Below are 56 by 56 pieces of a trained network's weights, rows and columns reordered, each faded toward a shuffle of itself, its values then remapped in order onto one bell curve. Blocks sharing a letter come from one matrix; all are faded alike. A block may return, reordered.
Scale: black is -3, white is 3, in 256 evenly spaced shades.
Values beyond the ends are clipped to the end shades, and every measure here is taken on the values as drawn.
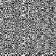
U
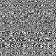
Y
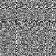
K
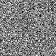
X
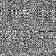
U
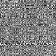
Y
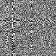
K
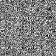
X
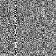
K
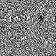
U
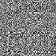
U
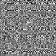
Y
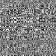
Y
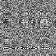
U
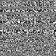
Y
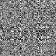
K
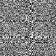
K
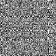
K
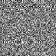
U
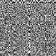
K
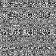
Y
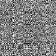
K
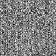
X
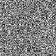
X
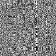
K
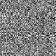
U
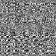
Y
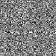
X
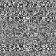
Y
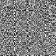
K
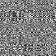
Y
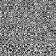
Y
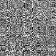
K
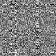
K
